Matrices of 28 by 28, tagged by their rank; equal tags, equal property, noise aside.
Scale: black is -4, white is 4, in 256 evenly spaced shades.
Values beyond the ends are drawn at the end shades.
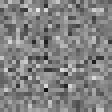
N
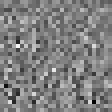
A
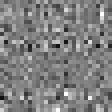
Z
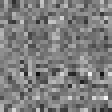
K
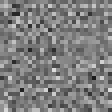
N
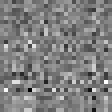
K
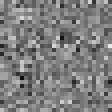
A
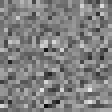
Z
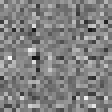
K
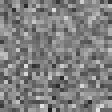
N
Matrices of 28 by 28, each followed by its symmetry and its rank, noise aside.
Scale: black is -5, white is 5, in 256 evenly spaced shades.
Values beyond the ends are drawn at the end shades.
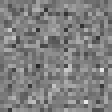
no symmetry, rank eight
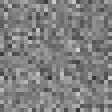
antisymmetric, rank eight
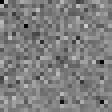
symmetric, rank eight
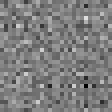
no symmetry, rank four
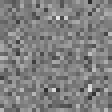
no symmetry, rank eight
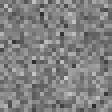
symmetric, rank eight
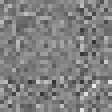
symmetric, rank six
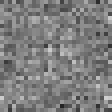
no symmetry, rank six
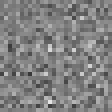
no symmetry, rank six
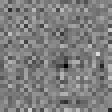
symmetric, rank four
